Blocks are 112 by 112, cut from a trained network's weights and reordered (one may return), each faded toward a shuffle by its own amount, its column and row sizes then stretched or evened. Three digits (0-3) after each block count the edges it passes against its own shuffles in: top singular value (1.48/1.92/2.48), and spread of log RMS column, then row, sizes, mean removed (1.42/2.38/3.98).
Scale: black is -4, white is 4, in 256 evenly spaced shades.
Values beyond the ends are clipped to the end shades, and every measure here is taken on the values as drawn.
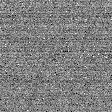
1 0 1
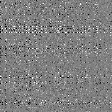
2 2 2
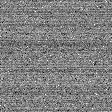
2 0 0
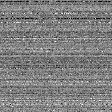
3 0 2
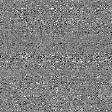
0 1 2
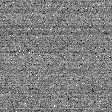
1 0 0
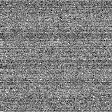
2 1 0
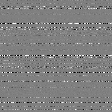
2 0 3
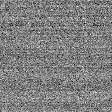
1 0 1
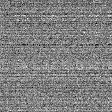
3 1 1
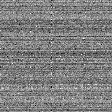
3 1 1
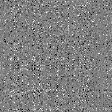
1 2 1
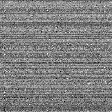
3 0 1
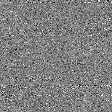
0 0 2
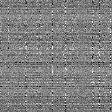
3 2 1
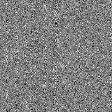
1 2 0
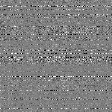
1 1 3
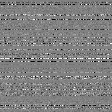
2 0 3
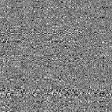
3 1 2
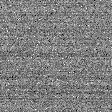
1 0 0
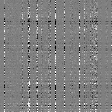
3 3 1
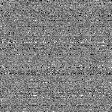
1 1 2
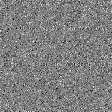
2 0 1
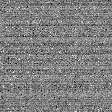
2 0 1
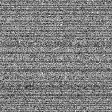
3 1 0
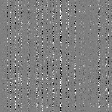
1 3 1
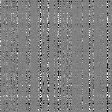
2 3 1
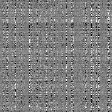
3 3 0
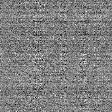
2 2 0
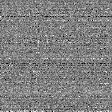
2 1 2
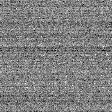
2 1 1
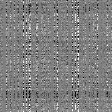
3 3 0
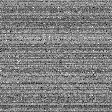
3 0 1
